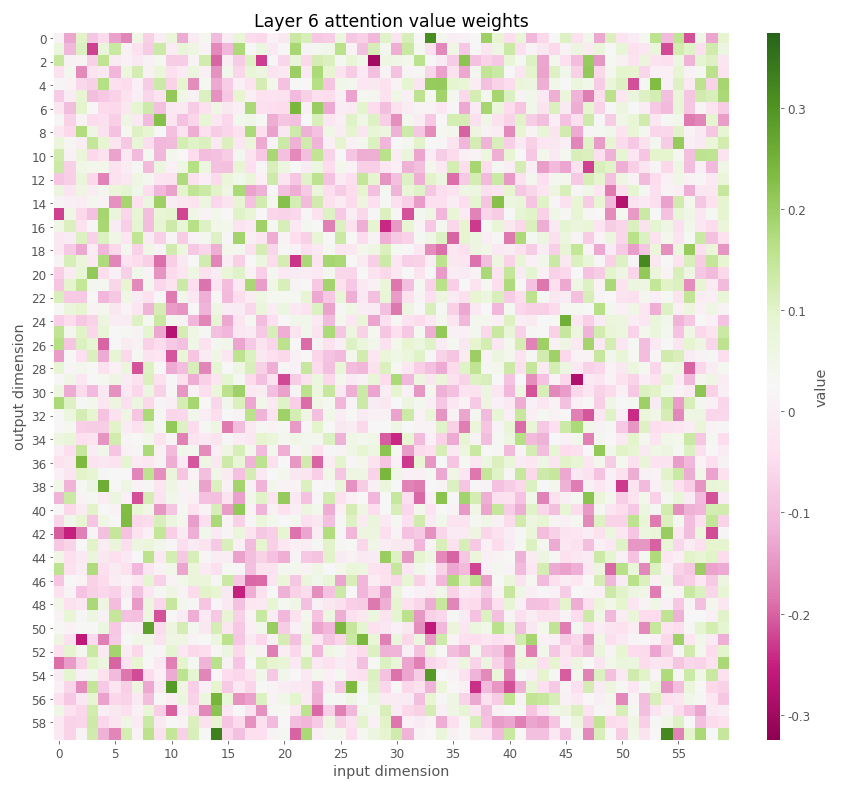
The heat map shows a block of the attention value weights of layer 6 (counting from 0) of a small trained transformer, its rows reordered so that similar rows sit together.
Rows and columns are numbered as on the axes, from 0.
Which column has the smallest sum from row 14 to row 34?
35
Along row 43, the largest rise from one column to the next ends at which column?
54
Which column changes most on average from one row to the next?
34
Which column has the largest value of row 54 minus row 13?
33
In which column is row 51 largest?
27
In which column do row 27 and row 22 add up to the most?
37
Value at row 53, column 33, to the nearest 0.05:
-0.05
